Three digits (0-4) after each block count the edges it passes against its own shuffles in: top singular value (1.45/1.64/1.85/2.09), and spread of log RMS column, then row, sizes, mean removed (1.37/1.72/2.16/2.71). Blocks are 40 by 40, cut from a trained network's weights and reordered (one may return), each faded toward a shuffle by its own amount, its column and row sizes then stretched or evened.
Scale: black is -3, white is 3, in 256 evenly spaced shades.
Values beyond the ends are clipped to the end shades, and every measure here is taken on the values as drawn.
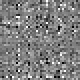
0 3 3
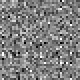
1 2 1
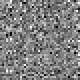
1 2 1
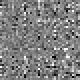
1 3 2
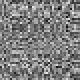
4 2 2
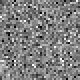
0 0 0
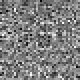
1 0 1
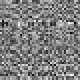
4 1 2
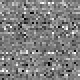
0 1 3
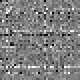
1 2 3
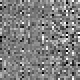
0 4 1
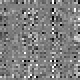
3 4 4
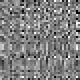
4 4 2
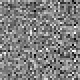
2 2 0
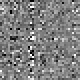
1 3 3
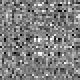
2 0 4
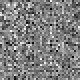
1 2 1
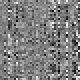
2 4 1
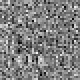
2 2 0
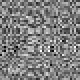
4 0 2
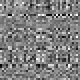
4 2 4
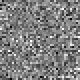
0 0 2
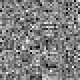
1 2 1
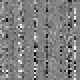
2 4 1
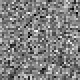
0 0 0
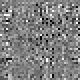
2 3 3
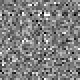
1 0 3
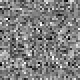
1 0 2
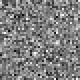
0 0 1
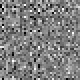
2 3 2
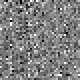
0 3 1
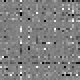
0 2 3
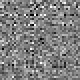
2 2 2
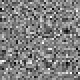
1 0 3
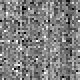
1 1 0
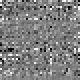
2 3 4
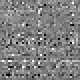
0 2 3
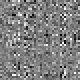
1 4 3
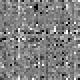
1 2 3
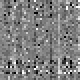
1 3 2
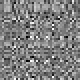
3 3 3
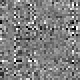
2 3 2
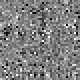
0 1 1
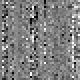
1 4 0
